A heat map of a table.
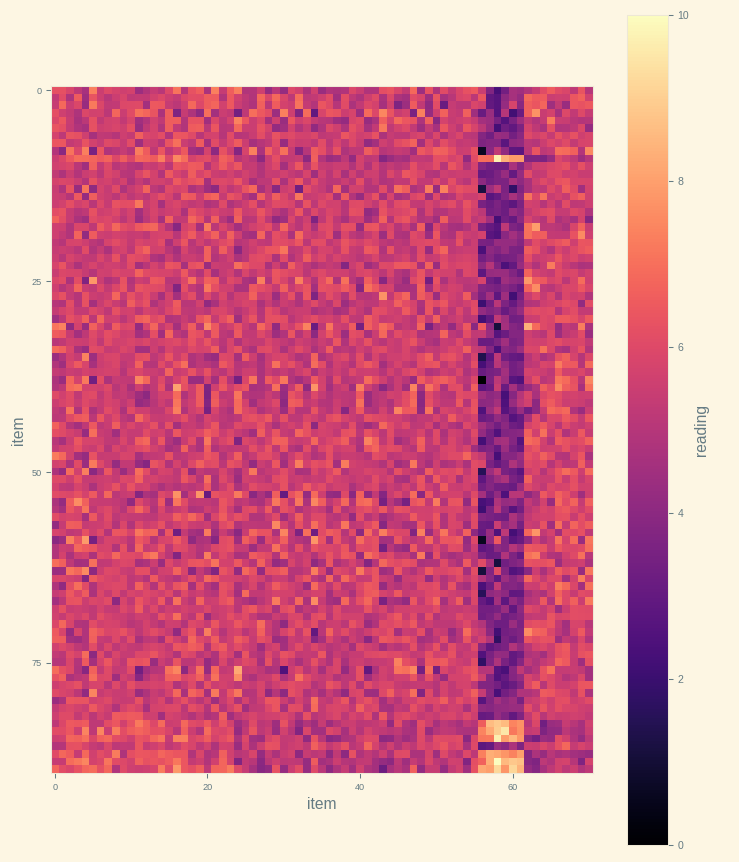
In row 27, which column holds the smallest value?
60
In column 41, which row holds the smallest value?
76
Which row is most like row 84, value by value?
83
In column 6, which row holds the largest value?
84
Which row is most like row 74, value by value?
66
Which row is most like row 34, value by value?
48
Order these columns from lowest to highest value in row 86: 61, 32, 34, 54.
61, 54, 32, 34
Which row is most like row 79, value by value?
0
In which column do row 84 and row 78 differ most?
59
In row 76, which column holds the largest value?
24
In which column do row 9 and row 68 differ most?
58
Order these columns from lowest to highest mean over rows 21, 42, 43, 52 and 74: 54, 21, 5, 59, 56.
56, 59, 5, 21, 54
